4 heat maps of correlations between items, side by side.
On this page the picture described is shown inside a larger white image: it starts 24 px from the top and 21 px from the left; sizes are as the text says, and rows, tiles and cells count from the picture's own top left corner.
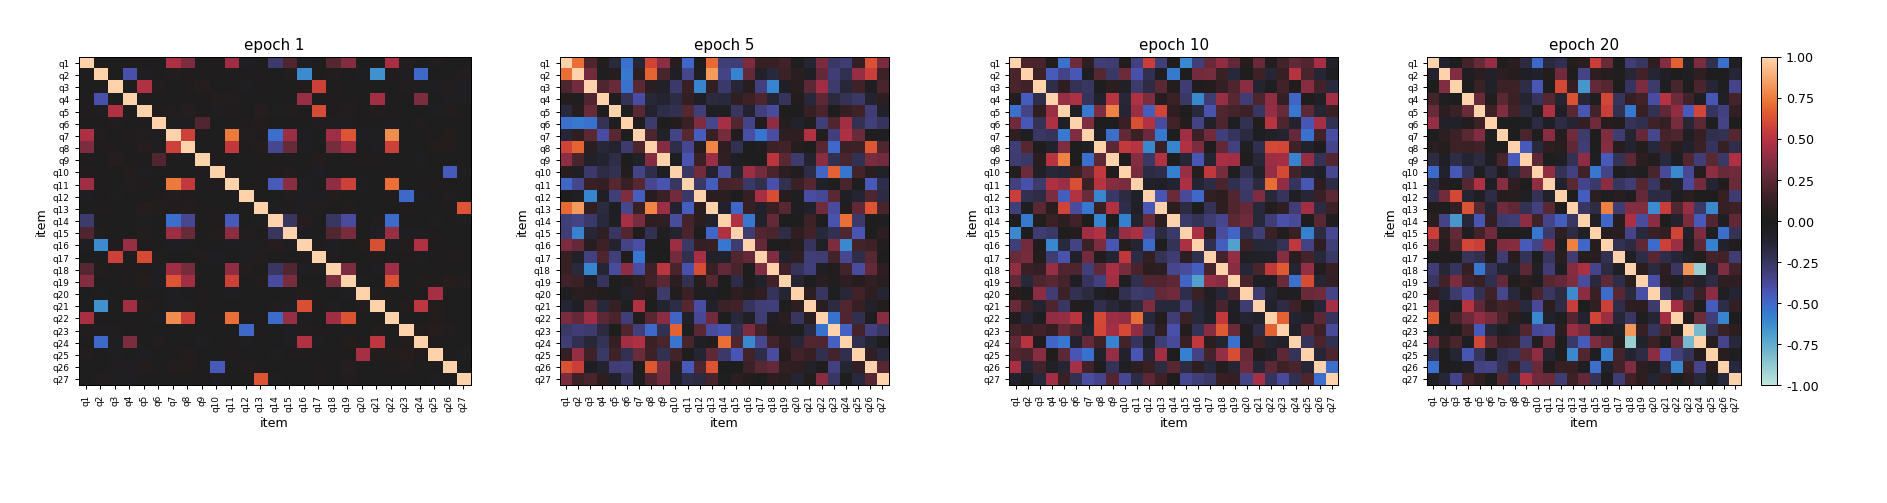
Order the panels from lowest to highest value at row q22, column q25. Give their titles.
epoch 20, epoch 5, epoch 10, epoch 1
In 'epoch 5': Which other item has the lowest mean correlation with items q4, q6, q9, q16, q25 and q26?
q11
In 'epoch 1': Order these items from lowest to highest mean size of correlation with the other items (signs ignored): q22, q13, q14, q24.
q13, q24, q14, q22
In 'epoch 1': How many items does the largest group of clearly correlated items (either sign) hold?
9
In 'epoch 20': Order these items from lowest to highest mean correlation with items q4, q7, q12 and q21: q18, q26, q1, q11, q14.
q14, q26, q18, q1, q11
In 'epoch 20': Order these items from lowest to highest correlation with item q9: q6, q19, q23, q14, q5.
q5, q6, q19, q23, q14
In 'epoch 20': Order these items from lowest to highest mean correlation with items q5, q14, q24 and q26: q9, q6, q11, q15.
q9, q15, q6, q11
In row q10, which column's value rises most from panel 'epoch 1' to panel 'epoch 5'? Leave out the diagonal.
q23
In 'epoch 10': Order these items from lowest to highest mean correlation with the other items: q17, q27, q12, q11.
q27, q12, q17, q11
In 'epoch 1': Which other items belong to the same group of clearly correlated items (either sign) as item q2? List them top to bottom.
q4, q16, q21, q24
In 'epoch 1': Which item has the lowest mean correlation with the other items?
q14
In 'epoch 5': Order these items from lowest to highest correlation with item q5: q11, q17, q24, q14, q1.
q17, q1, q14, q24, q11
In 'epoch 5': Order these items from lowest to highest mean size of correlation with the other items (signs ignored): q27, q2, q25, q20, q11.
q20, q27, q25, q11, q2
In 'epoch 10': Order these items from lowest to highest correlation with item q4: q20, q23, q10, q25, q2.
q2, q20, q10, q25, q23
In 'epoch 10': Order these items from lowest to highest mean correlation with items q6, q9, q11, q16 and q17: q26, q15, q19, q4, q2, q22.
q2, q19, q26, q4, q15, q22
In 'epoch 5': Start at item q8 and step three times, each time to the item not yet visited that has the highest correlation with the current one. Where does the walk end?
q1
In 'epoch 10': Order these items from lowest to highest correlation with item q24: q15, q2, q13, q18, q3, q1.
q13, q18, q3, q15, q1, q2
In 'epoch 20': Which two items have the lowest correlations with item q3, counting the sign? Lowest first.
q14, q10
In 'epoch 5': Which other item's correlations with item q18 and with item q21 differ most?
q12
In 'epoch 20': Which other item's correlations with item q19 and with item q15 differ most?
q1
